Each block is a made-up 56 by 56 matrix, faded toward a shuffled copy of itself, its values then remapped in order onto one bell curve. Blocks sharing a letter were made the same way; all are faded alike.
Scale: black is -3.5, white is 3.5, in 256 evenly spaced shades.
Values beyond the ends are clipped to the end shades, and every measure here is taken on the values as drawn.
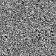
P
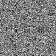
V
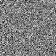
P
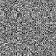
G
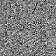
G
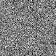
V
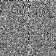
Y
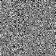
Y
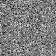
P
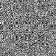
G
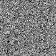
V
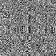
G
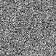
V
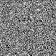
P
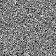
V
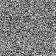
P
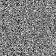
V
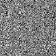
Y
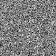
V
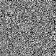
Y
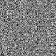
G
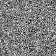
V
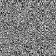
G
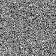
V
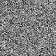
V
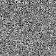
Y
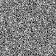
V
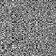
G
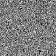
P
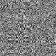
G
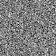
V
